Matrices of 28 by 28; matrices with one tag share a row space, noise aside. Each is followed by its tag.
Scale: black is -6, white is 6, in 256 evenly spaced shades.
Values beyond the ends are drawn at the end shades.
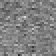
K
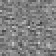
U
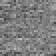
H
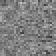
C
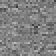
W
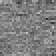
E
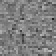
C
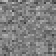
U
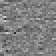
H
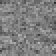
U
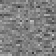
E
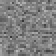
C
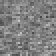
E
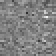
C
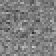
K
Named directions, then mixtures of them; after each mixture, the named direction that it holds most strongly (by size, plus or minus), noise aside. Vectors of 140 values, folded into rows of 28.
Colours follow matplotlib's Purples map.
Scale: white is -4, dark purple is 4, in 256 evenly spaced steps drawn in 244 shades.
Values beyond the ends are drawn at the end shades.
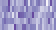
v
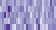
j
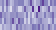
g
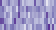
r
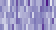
v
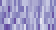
j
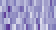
j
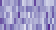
r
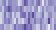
r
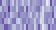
j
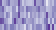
r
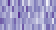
r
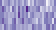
r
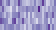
r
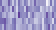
r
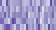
j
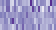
g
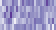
r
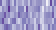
j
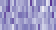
v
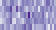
r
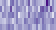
v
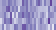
v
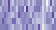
v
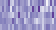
v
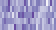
v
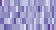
r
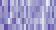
r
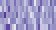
j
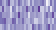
r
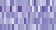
g
